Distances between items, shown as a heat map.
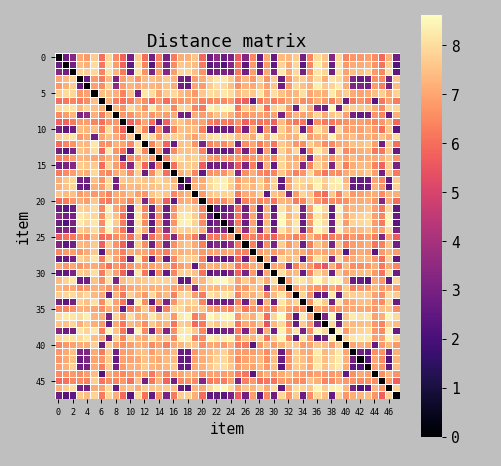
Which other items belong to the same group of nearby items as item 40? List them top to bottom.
6, 27, 44
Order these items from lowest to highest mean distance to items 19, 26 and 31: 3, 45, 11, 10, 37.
3, 10, 45, 37, 11
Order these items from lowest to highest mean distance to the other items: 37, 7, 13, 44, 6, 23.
13, 23, 6, 44, 37, 7
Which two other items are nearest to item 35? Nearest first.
9, 14
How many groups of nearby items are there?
8
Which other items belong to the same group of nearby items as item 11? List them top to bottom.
5
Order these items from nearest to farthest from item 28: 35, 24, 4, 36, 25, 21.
21, 24, 25, 35, 4, 36
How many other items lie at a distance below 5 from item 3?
9
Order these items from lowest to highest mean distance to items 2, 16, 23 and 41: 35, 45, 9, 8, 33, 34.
34, 45, 8, 9, 35, 33
